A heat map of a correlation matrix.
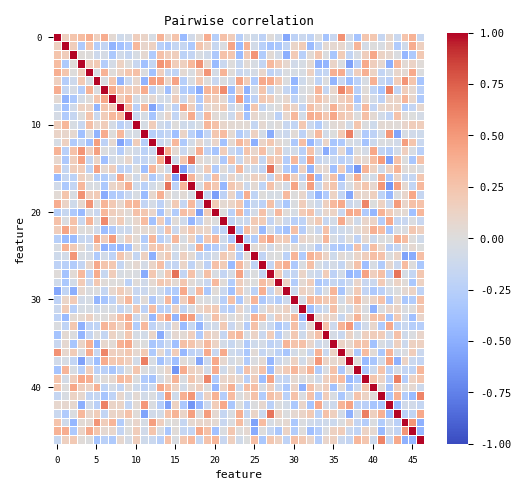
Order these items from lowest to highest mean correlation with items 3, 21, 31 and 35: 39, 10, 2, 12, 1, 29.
12, 2, 1, 10, 29, 39
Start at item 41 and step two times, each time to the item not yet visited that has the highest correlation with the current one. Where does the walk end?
43
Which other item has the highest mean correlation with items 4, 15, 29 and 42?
6
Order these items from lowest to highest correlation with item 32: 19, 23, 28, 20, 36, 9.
36, 19, 23, 28, 20, 9
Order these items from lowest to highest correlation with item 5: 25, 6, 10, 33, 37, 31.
37, 25, 33, 31, 6, 10
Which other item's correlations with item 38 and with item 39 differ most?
15
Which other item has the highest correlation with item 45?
44
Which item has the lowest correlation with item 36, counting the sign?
16
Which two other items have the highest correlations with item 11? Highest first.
37, 42
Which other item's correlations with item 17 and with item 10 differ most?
14
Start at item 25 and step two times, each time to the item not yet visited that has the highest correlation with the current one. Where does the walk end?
40
